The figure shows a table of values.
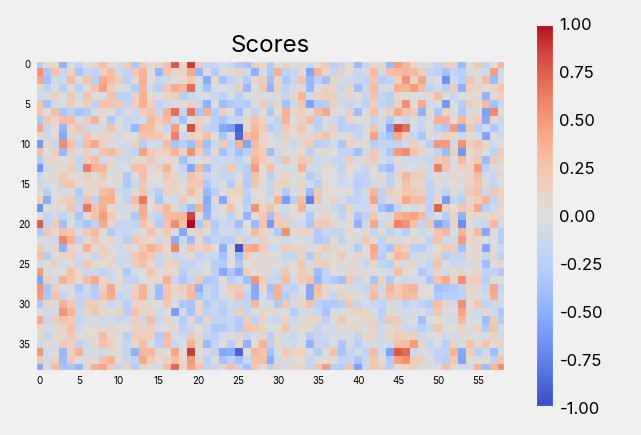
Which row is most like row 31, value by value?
22
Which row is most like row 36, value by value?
8
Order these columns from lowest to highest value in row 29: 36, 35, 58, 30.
58, 36, 35, 30
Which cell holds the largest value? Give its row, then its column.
20, 19
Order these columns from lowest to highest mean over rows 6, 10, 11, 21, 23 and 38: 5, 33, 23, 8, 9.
5, 23, 9, 33, 8
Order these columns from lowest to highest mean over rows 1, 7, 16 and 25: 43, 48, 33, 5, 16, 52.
5, 43, 52, 48, 33, 16
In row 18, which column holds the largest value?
50
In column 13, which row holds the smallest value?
10
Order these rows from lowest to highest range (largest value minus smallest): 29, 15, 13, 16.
15, 16, 29, 13
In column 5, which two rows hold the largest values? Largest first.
36, 8
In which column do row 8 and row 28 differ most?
25
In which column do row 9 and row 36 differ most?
19
